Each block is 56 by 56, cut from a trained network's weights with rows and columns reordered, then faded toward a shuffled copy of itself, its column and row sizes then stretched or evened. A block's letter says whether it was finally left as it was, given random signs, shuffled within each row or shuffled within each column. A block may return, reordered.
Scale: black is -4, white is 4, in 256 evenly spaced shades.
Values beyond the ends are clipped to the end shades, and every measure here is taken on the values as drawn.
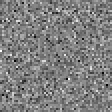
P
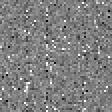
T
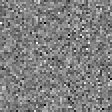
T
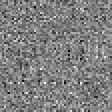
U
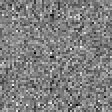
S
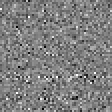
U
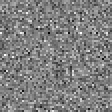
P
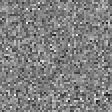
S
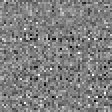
U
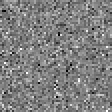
T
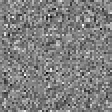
U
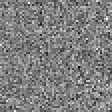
T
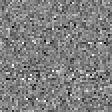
P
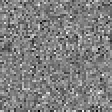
P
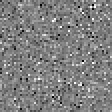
T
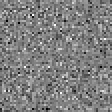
U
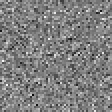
P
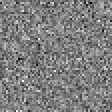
S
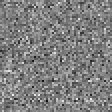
P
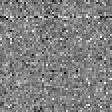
S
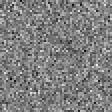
P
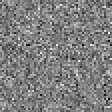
S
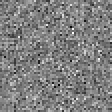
T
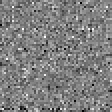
P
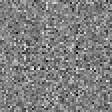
S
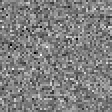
P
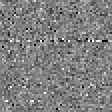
P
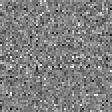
U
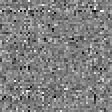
U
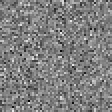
T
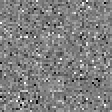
U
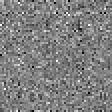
U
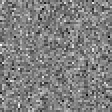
T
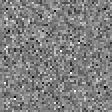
T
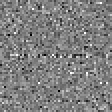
P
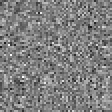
U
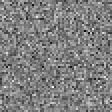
P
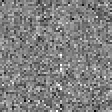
S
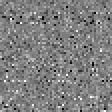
P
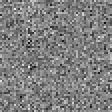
T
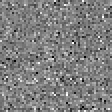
P
